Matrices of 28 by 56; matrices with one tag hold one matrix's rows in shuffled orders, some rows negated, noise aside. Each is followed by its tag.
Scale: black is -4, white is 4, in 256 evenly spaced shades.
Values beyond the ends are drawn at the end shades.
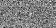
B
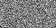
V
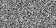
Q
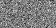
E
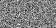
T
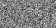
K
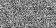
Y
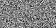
B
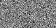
Q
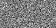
Q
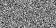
V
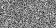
V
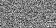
Y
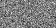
E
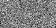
K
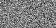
K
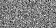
Q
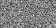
B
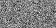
T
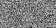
Y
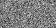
E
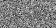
B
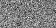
T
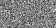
E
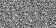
B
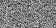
T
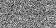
Y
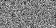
E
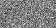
E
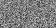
V
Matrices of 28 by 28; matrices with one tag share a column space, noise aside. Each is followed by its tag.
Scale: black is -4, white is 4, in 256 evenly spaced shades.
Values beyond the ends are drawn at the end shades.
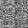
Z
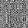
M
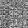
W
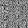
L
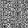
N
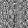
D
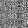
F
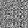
W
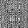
M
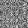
D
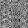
D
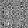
W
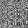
W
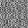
F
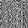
D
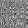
W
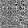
L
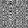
Z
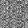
L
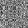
L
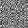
Z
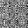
F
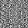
N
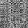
M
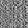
L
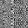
Z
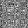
F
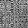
M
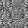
F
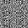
Z
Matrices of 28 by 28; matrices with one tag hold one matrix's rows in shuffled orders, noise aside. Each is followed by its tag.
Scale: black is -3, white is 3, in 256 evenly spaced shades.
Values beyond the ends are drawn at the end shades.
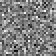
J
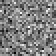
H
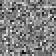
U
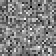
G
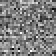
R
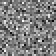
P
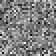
G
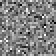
U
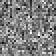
G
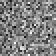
H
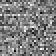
R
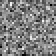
U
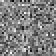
P
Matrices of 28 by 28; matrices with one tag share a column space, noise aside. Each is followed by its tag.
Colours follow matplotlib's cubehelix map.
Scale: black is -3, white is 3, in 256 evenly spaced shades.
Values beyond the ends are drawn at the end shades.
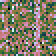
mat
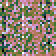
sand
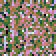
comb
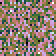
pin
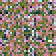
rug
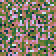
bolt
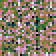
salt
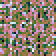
sand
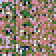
comb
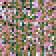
salt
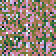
pin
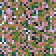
salt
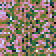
sand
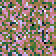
salt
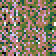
salt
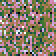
comb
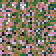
mat
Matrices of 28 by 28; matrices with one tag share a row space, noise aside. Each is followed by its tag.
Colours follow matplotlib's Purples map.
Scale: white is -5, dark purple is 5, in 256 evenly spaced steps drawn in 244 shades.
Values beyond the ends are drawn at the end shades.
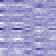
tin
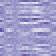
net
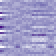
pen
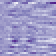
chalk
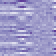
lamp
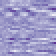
chalk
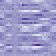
net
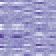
tin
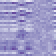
lamp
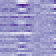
lamp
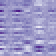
tin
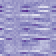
net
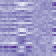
lamp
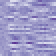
chalk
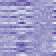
lamp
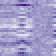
lamp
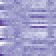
pen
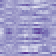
net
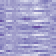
net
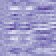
chalk
